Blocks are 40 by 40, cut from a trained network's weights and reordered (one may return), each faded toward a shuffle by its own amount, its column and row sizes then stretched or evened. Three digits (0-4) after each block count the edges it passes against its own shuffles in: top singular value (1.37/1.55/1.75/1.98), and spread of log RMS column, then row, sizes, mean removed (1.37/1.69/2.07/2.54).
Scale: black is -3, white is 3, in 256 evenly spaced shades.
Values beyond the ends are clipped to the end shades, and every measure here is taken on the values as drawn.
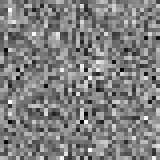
3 1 1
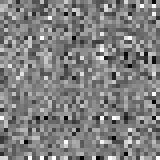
0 2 3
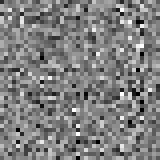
1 3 0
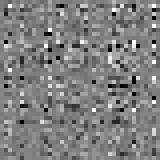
0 4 3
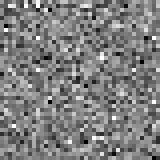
0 0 0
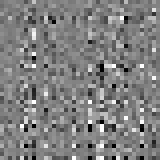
4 4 3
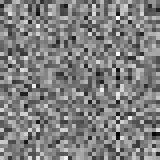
4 2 0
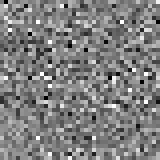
0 0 2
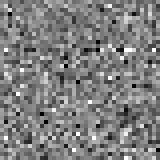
0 1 1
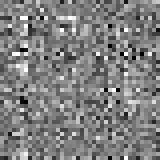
2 2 3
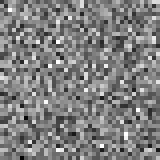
2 0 0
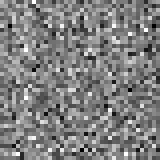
1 0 0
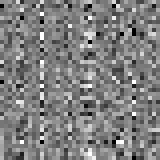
4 4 1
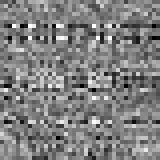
4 0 4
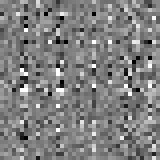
2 4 2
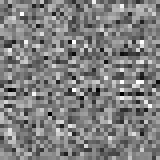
3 1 1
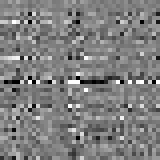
4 2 4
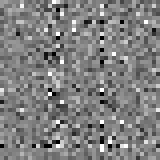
2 3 1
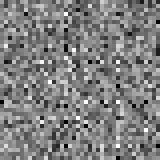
1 2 2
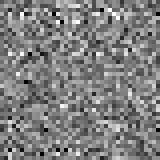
2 0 2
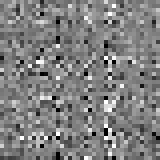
1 4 3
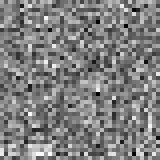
2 0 0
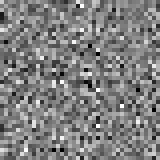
2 2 0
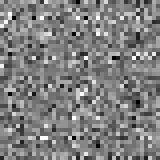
0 1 3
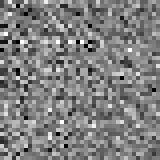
3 2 1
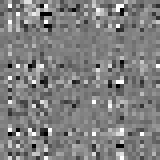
1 4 4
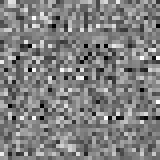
0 0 4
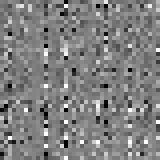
1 4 2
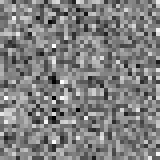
3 1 1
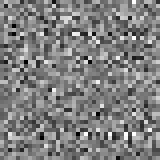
3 0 2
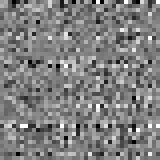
1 2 4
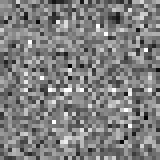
1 0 0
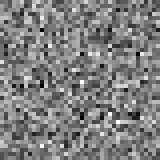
2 0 1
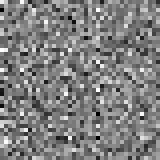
1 2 0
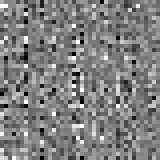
2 4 1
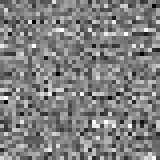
3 0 3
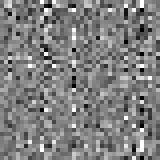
4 4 1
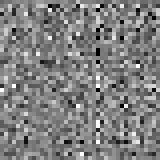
2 2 3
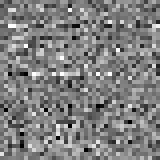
1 0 3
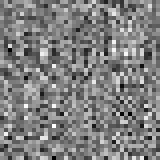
4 3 1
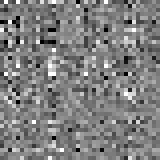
3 3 3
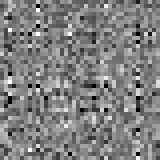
3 3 1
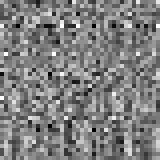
3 1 3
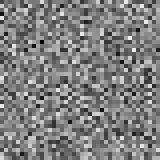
4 1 0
